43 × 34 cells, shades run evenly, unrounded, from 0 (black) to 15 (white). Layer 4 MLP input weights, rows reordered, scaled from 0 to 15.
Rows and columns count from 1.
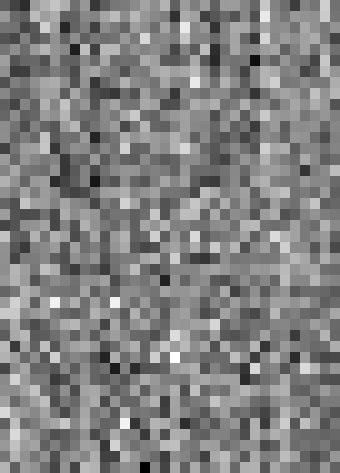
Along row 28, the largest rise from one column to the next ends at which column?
12
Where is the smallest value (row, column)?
43, 15
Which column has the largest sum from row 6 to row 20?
27
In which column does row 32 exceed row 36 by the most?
19
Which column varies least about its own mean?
9
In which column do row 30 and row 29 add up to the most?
2
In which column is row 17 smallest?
10
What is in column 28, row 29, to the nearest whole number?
11
